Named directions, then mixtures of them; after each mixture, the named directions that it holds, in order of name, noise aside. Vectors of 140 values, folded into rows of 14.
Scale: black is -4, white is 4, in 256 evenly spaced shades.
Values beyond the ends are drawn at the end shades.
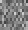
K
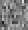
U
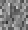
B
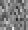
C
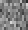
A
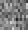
A, C.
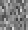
C.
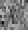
B, U.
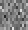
C, K.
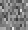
C, K.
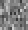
B, C.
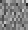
A, K.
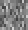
C, U.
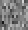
U.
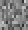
B, U.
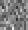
C.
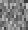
A, U.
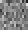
A, K.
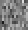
U.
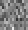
C.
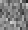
A.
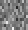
B, C.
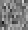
U.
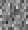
B.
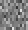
C, K.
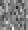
C.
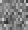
B, K.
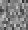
A, C.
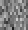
C.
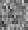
U.
